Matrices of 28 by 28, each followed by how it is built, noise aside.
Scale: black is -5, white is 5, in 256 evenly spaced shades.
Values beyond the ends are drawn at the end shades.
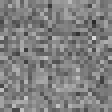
blocks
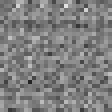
repeating columns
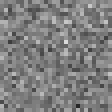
noise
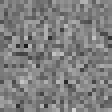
uneven rows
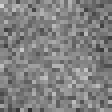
smooth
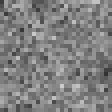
smooth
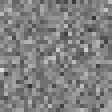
noise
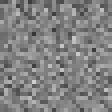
repeating columns
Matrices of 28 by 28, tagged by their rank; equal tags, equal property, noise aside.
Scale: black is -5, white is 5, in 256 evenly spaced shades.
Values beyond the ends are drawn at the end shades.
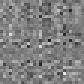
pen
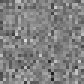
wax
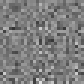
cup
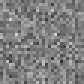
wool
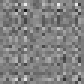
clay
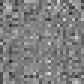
cup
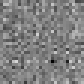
cup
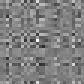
clay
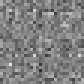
cup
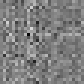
wax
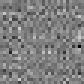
wax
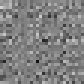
wax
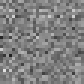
wool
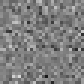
cup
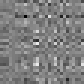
clay
